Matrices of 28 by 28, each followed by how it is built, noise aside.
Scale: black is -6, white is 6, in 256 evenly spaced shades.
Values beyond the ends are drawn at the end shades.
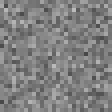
repeating rows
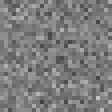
repeating rows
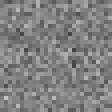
repeating columns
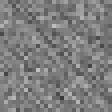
Toeplitz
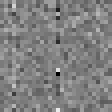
uneven columns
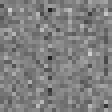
uneven columns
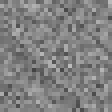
Toeplitz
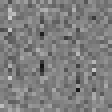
uneven columns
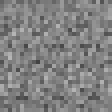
repeating columns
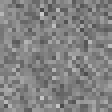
Toeplitz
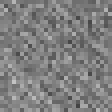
Toeplitz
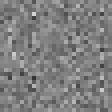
uneven columns
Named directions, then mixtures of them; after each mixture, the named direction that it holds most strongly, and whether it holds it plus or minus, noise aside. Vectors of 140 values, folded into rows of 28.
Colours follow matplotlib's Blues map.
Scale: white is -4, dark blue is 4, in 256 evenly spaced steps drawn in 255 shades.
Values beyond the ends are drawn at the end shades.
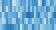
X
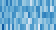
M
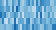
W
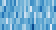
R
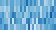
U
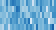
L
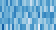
M, plus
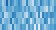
M, plus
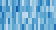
M, plus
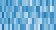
M, plus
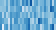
M, minus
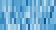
U, plus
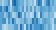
X, minus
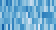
M, plus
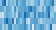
R, minus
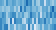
U, plus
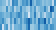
M, minus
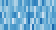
X, plus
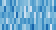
R, plus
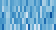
U, plus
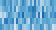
W, minus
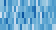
W, minus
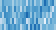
U, minus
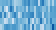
X, plus
